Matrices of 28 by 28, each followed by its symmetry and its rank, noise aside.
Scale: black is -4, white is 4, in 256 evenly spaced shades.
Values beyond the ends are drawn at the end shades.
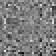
no symmetry, rank five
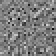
symmetric, rank five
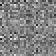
no symmetry, rank six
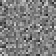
antisymmetric, rank six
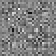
symmetric, rank six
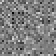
symmetric, rank seven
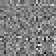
antisymmetric, rank six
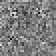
no symmetry, rank six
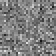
no symmetry, rank seven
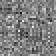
no symmetry, rank seven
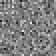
symmetric, rank six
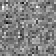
no symmetry, rank seven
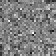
symmetric, rank six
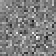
symmetric, rank five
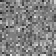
no symmetry, rank six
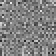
no symmetry, rank five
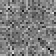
symmetric, rank seven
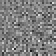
antisymmetric, rank six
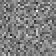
no symmetry, rank six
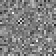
symmetric, rank six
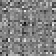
no symmetry, rank five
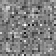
symmetric, rank five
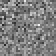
no symmetry, rank seven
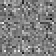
antisymmetric, rank six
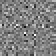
no symmetry, rank seven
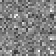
symmetric, rank six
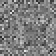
symmetric, rank five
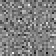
antisymmetric, rank six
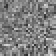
no symmetry, rank seven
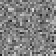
no symmetry, rank five
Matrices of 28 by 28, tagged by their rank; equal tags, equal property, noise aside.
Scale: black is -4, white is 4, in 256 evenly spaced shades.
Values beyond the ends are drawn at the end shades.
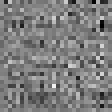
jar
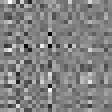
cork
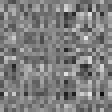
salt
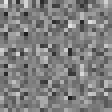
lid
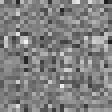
jar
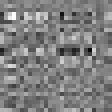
salt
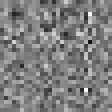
lid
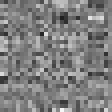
lid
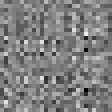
lid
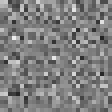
lid
